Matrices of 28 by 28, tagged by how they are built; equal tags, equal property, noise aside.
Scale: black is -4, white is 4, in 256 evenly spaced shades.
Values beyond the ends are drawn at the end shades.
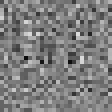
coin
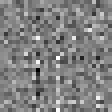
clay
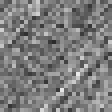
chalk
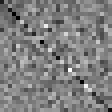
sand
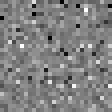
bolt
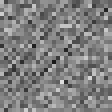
chalk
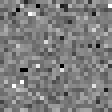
bolt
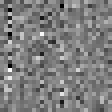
clay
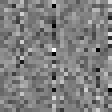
clay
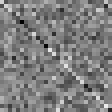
sand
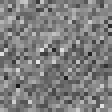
chalk
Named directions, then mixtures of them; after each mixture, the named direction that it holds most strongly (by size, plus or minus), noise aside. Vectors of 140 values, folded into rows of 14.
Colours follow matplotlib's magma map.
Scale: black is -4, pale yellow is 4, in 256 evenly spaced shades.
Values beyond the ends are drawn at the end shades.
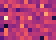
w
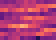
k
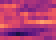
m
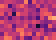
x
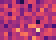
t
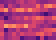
k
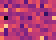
w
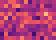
w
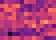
m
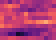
m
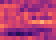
m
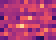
k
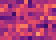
x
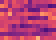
k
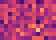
t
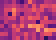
t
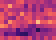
m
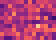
x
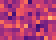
x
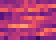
k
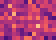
x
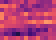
m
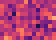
x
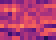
k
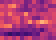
m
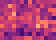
x
